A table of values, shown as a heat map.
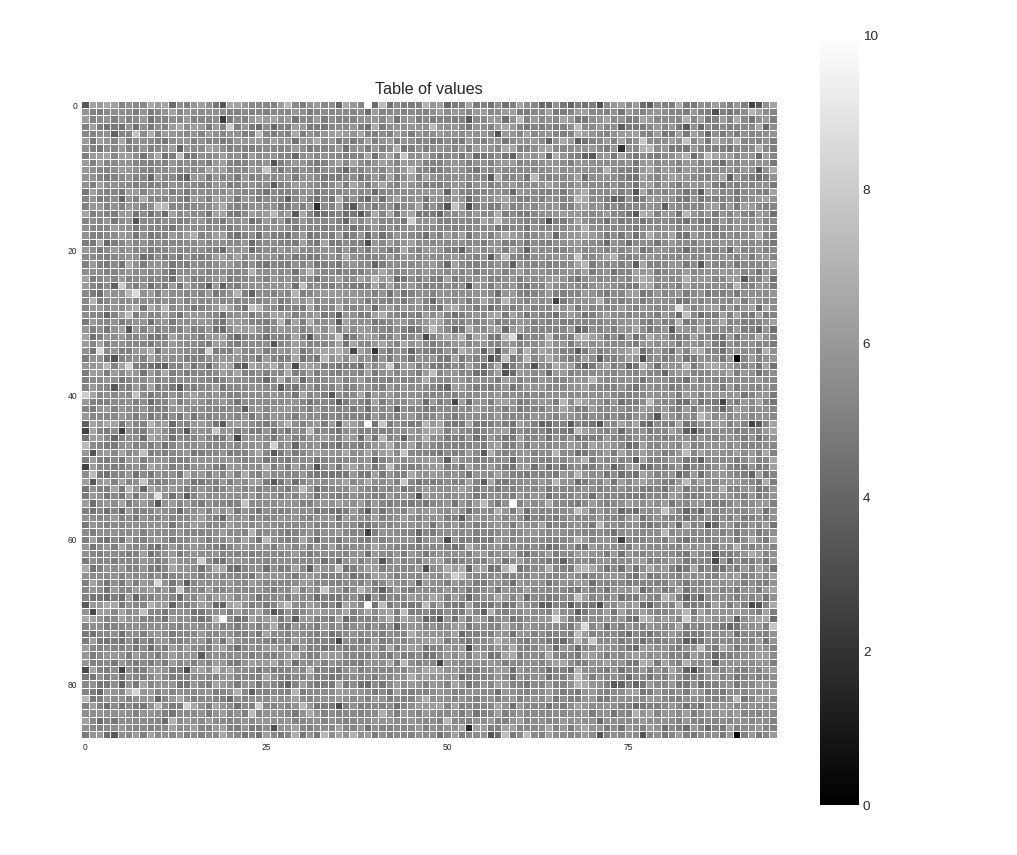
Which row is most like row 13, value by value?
80
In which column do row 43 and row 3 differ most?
85
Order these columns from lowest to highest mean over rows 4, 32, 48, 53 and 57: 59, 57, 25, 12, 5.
57, 25, 5, 12, 59
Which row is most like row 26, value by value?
81
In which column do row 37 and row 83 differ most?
14
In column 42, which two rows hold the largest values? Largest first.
36, 50
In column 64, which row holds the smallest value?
16
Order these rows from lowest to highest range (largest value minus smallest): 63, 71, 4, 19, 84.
84, 19, 4, 63, 71
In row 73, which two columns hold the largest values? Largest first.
68, 45
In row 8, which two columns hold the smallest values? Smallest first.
26, 88
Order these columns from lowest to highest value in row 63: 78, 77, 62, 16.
78, 62, 77, 16
